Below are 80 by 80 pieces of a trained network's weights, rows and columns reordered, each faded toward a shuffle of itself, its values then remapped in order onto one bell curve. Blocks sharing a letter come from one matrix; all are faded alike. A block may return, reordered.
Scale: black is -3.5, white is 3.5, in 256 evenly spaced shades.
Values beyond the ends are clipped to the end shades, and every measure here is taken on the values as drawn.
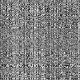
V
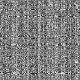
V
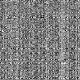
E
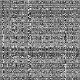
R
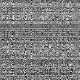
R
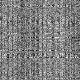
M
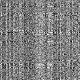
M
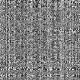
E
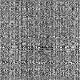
E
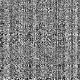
E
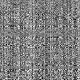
V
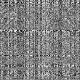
M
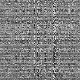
R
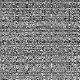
R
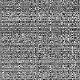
R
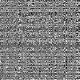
R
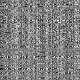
V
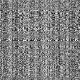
E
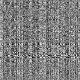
M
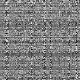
R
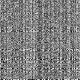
M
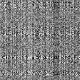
M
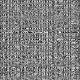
M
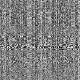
E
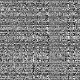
R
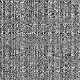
M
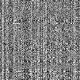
E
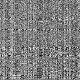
E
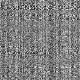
V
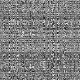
R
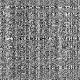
M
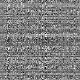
R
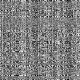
V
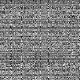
R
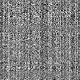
E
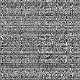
R
